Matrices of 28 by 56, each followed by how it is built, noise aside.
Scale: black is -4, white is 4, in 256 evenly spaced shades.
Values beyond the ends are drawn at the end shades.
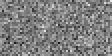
noise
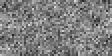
smooth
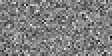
noise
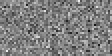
noise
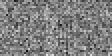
blocks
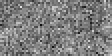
smooth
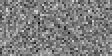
noise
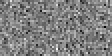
repeating rows
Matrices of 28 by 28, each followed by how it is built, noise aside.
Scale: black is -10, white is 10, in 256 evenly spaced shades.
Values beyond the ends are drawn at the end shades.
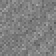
Hankel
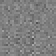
low rank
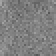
smooth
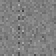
uneven columns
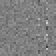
uneven columns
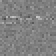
uneven rows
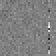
uneven columns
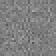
low rank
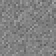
Hankel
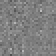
uneven columns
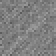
Hankel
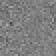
uneven columns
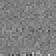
uneven rows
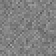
Hankel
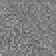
lower triangular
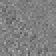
lower triangular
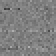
uneven rows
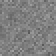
Hankel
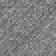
Hankel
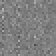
uneven columns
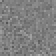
lower triangular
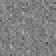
uneven columns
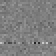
uneven rows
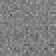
low rank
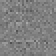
low rank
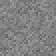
Hankel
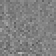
lower triangular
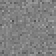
uneven rows
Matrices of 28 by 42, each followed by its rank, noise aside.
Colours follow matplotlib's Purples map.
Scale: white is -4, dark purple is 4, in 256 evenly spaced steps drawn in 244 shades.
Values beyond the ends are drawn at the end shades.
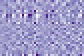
three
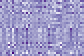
four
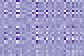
one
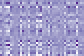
two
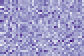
six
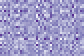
four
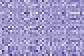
four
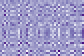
two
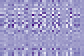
two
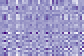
two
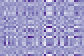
two
